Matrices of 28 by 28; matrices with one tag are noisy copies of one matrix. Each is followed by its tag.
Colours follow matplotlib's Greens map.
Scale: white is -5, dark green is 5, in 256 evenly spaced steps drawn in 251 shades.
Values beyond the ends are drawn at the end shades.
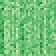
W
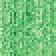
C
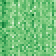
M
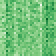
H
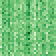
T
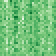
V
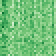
M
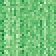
W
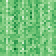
V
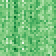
V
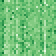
W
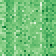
H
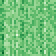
W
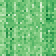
H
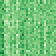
W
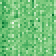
M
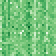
T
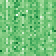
V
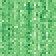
T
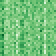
W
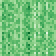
T
